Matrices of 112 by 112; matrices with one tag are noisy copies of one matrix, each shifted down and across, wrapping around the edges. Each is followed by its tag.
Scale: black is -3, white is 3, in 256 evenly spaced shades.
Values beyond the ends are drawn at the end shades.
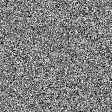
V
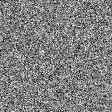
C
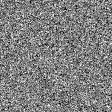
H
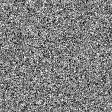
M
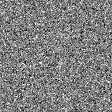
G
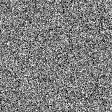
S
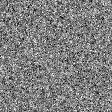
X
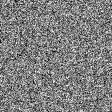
S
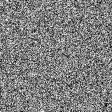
S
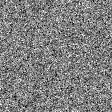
C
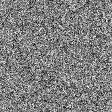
H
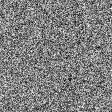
S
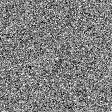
S
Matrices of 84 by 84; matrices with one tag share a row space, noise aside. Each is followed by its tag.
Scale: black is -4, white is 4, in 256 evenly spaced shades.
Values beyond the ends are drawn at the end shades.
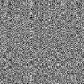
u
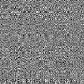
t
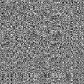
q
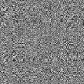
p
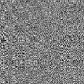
p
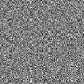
u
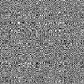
t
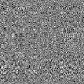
p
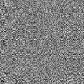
p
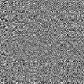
p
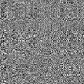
p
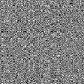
q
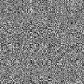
u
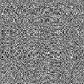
q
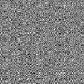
t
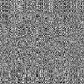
t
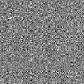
u
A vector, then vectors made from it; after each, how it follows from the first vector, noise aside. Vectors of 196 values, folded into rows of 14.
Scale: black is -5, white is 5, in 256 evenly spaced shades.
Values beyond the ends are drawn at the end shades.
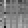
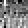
scaled up.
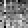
scaled up.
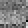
wrapped around.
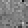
reversed, partly zeroed.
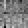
copied.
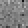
reversed, partly zeroed.
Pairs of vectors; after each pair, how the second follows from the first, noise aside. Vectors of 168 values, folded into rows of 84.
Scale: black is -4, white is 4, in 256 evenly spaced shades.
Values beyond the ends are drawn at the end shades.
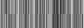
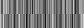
wrapped around, negated.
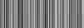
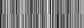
wrapped around, negated.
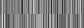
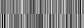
negated.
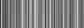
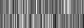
shuffled.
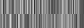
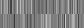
wrapped around, negated, partly zeroed.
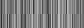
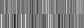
negated, partly zeroed.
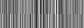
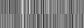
wrapped around, negated, partly zeroed.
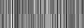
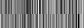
wrapped around, negated.
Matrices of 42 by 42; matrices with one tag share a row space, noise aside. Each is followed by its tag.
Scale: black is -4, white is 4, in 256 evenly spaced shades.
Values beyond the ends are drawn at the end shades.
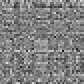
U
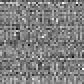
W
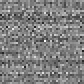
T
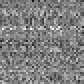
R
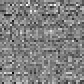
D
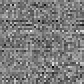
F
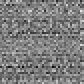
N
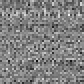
F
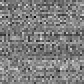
T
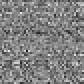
U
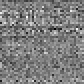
R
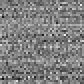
T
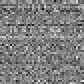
R
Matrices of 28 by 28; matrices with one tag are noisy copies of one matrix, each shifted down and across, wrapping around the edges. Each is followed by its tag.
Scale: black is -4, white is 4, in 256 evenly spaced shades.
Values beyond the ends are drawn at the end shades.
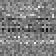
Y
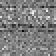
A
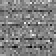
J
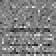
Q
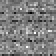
J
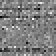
Q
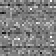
J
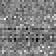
Y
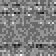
Q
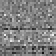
A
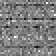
J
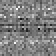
Y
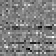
Q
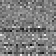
Q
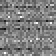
J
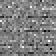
J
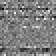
Q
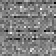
J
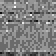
Q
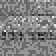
A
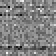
Q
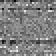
Q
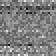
A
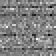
J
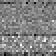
A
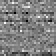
Q
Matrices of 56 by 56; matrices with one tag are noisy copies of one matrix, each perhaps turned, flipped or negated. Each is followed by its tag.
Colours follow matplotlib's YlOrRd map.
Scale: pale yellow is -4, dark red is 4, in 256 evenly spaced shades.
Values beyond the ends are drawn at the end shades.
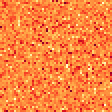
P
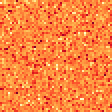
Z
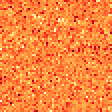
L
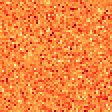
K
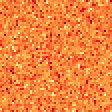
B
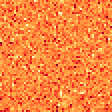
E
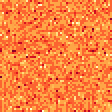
E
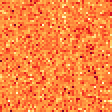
L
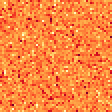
E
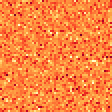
E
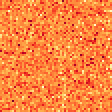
L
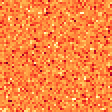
Z
